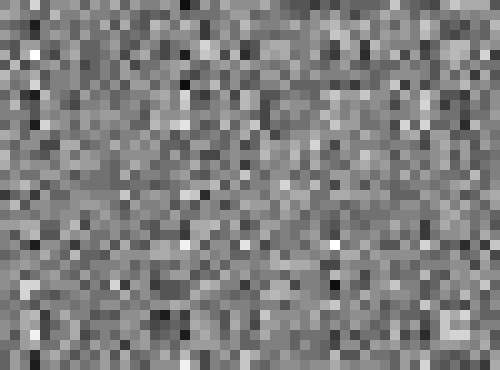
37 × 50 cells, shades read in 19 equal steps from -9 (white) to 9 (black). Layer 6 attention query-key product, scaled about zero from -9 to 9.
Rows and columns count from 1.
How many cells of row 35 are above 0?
18
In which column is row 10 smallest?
19
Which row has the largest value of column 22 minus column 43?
13
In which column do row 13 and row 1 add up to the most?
44
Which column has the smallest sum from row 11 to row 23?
32
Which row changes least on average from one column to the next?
22
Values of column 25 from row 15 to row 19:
4 0 5 -5 2
